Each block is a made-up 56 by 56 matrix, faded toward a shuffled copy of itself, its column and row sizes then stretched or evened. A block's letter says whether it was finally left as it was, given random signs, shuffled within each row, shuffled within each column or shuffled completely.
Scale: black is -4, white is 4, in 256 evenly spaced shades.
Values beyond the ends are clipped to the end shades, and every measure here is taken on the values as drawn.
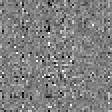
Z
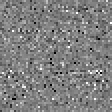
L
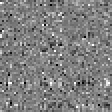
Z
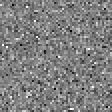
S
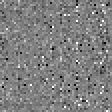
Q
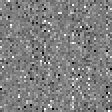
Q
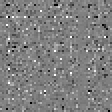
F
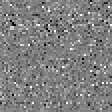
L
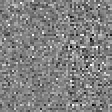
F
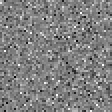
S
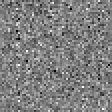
Q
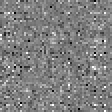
Z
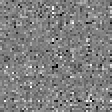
Z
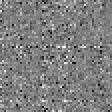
F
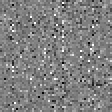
Q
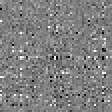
Z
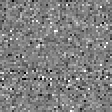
L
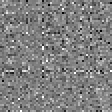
Z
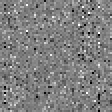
Q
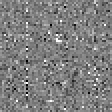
F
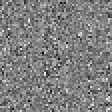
Q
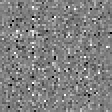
F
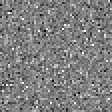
S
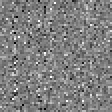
Q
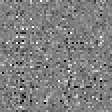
Z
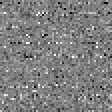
L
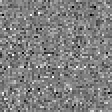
L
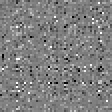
Z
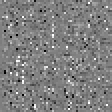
Q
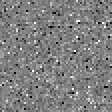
S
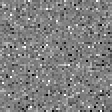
L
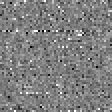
L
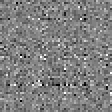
Z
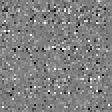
F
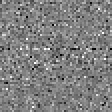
L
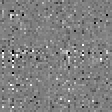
F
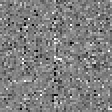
F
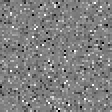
S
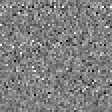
L
